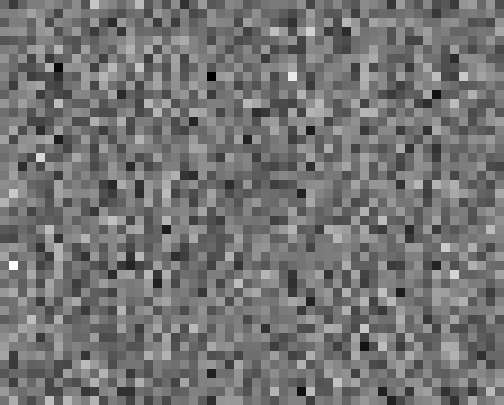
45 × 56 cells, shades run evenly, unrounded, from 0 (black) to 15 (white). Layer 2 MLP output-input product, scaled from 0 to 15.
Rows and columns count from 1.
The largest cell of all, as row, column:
30, 2
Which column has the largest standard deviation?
7
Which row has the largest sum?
34
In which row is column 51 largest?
31
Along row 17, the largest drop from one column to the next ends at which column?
46
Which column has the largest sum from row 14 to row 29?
19
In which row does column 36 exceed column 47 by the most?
12
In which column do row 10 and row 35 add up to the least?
6
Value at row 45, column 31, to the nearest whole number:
5
